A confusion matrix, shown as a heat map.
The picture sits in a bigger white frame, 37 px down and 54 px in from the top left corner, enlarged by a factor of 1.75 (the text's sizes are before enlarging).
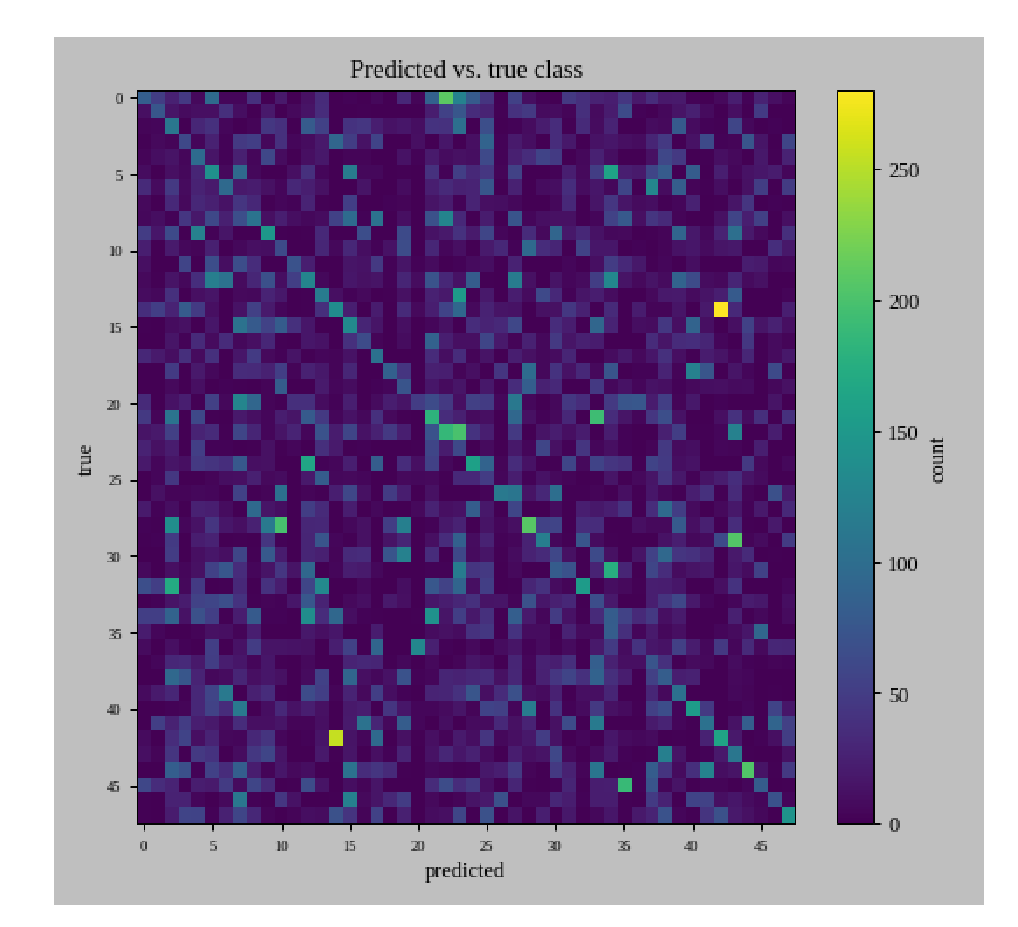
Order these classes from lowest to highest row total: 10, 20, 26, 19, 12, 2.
19, 10, 26, 2, 20, 12
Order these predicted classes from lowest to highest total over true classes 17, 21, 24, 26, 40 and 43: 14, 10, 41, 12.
14, 41, 10, 12
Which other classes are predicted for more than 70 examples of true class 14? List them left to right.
3, 23, 42
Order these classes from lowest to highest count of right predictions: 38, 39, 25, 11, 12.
25, 11, 38, 39, 12
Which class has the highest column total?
23
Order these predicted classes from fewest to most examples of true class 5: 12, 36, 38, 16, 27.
16, 36, 12, 27, 38
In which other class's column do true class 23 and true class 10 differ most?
28
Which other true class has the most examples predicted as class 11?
12
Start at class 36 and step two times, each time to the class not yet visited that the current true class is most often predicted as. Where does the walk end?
7
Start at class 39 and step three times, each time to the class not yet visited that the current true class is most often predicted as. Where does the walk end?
33
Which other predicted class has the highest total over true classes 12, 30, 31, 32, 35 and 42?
34
